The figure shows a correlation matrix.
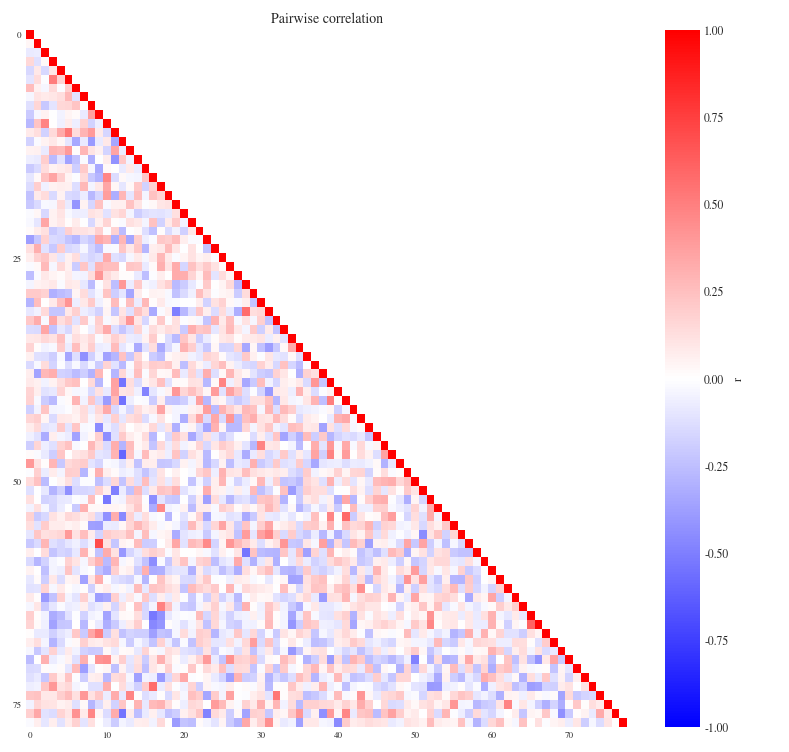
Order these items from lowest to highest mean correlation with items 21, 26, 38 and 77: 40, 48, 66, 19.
48, 66, 40, 19
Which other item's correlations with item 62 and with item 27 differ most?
43
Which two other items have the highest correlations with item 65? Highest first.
66, 52
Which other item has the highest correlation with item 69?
60
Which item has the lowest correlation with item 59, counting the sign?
16
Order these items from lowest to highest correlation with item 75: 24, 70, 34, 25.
70, 34, 25, 24
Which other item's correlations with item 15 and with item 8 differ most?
9
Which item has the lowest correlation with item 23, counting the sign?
76
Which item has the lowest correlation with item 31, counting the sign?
19
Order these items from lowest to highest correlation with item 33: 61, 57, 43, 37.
61, 43, 37, 57
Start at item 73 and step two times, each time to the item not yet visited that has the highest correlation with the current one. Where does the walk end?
10
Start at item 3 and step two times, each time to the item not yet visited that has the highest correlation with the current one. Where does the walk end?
11
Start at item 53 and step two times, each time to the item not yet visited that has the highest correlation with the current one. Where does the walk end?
64
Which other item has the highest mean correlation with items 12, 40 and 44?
24
